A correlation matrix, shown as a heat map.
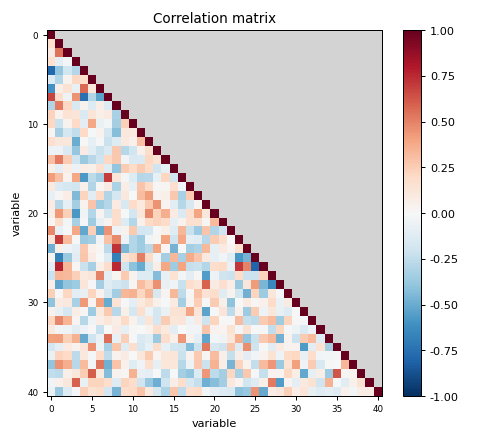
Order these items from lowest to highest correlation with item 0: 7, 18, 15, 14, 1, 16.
18, 15, 1, 14, 16, 7
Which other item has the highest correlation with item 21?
20
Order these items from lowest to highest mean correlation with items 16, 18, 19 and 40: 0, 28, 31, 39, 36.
39, 31, 36, 0, 28
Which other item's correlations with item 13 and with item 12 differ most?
24
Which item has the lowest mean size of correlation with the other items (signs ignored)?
33
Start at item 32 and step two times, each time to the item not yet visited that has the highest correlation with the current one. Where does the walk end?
26
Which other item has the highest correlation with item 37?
6
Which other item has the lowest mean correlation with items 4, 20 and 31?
22
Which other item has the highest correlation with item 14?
1
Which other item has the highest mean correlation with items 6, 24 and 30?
4
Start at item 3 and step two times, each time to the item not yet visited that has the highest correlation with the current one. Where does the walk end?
27
